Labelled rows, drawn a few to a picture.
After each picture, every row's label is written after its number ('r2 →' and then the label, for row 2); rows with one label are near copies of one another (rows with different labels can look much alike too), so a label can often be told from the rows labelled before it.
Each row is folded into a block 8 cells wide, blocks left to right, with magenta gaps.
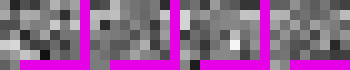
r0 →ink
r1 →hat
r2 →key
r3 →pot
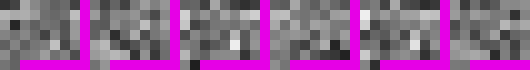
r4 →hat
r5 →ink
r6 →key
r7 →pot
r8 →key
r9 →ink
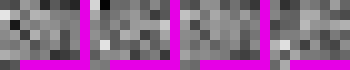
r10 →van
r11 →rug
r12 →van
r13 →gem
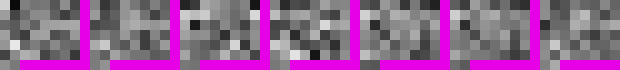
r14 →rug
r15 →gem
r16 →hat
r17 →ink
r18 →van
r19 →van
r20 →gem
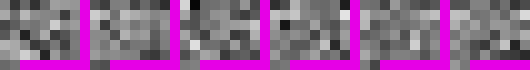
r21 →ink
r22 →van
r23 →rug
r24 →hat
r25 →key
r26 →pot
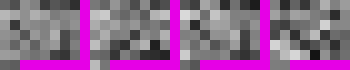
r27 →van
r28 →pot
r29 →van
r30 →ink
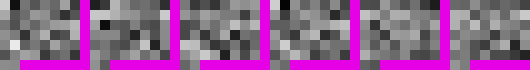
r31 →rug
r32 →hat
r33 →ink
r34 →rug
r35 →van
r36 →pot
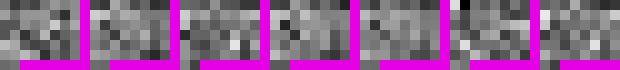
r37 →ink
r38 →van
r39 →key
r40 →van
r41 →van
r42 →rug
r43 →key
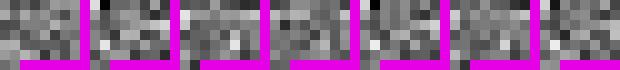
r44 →ink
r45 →rug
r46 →key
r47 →hat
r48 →rug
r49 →key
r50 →rug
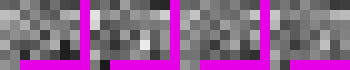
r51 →pot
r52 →key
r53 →pot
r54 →key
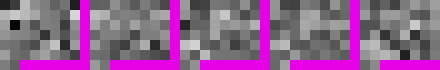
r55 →hat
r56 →pot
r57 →gem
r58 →gem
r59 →ink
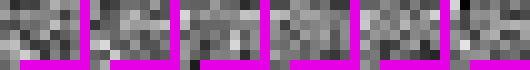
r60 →ink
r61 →gem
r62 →key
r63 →van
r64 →pot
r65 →rug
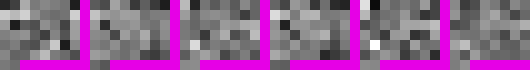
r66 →hat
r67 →van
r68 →rug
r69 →van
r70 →rug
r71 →gem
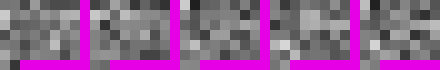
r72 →key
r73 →van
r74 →rug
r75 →gem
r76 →rug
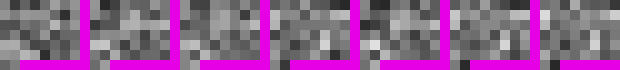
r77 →ink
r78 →gem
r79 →gem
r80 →key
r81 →gem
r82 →key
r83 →key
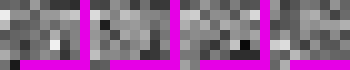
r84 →key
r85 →van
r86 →pot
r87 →gem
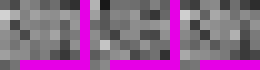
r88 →van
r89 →rug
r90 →van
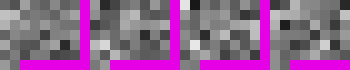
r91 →pot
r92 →gem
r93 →rug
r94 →hat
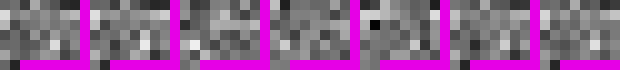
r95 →key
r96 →key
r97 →gem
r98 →rug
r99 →hat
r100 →key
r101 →key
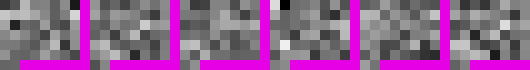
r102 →hat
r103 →ink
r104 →gem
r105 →rug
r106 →pot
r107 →ink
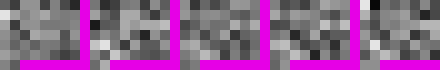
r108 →van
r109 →gem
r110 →ink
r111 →ink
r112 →rug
